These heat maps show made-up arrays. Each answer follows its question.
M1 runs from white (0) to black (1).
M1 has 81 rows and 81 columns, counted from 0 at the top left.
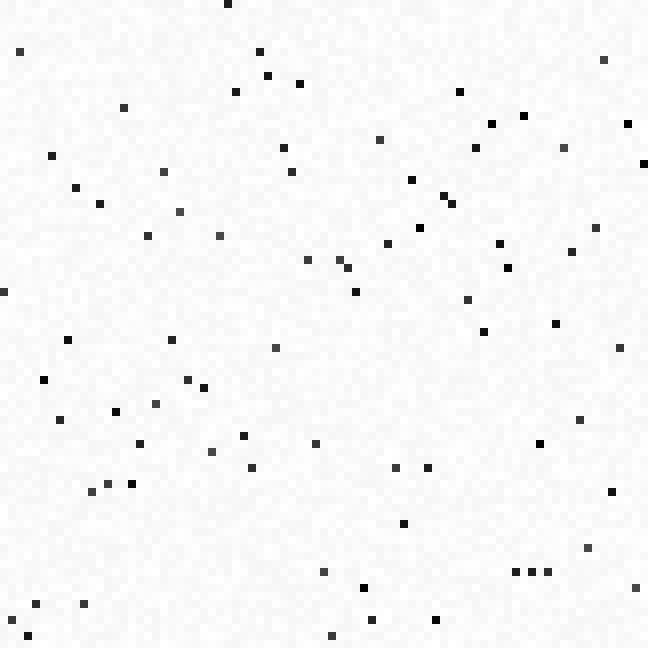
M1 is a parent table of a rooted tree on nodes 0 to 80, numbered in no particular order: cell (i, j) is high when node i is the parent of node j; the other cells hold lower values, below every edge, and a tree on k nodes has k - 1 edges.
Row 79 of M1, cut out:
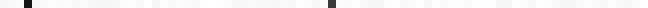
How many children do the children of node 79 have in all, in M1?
1
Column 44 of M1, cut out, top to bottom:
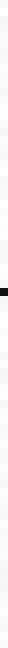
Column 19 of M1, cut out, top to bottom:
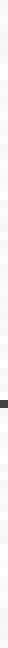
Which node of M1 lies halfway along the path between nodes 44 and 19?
42
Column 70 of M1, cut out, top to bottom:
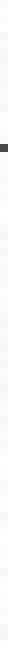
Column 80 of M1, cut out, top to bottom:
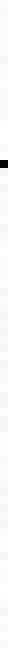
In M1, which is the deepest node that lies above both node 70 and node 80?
21
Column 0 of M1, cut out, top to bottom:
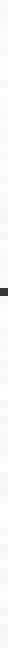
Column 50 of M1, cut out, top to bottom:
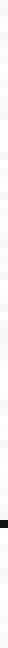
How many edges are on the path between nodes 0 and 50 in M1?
7
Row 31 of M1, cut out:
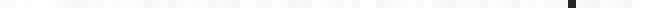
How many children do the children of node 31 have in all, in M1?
4
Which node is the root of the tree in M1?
24
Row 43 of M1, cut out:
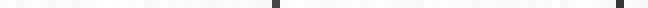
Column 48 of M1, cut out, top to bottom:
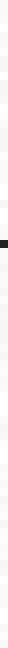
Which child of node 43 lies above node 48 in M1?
77
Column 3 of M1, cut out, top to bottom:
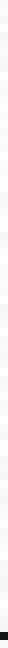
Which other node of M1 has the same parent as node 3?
41
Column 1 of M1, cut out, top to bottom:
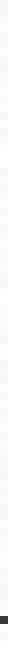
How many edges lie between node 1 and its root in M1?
9
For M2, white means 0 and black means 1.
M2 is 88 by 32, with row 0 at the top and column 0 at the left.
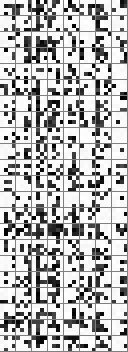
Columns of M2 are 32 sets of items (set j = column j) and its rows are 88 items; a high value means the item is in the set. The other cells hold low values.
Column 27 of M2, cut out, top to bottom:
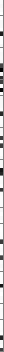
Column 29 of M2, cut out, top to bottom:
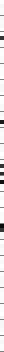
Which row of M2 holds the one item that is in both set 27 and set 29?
43
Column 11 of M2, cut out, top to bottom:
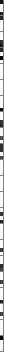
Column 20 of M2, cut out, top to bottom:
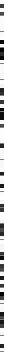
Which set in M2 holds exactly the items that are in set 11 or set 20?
13
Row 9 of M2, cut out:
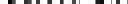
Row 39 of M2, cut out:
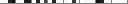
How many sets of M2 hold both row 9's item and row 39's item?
8
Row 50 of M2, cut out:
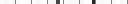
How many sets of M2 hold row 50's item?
2
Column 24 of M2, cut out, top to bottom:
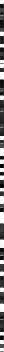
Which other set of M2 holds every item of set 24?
9
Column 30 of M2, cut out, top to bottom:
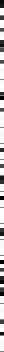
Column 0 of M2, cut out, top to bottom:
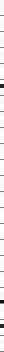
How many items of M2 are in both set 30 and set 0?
0
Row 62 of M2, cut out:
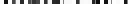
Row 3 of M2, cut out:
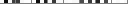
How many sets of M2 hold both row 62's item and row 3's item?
7
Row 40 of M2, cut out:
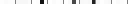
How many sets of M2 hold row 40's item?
3
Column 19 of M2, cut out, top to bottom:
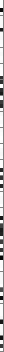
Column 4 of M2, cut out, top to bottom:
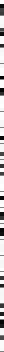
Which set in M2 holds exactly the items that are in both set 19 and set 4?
16
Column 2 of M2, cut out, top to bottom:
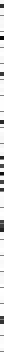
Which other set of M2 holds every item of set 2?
18
